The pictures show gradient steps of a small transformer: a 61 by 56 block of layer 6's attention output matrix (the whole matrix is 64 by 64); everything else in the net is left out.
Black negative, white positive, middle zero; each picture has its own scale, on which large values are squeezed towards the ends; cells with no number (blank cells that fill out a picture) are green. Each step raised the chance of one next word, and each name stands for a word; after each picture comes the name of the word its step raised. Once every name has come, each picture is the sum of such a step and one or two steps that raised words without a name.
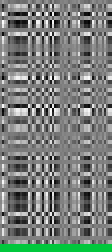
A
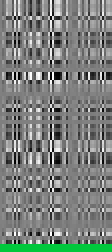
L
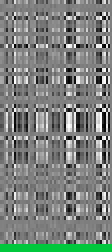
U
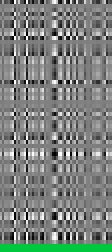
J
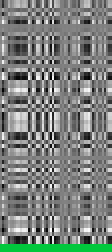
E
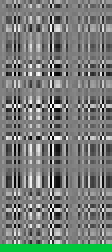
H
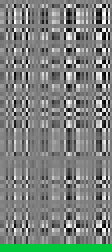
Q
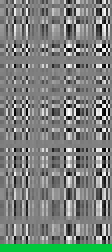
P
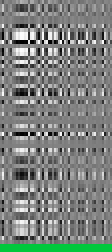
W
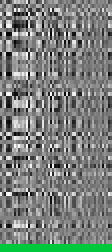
W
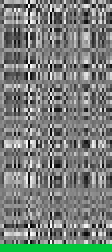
Q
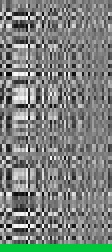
H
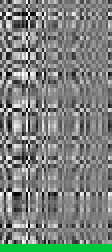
U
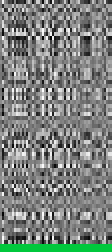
J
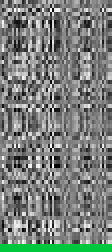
E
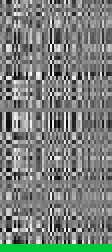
E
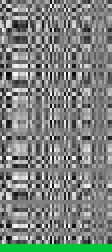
H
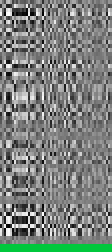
Q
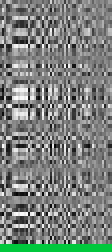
H
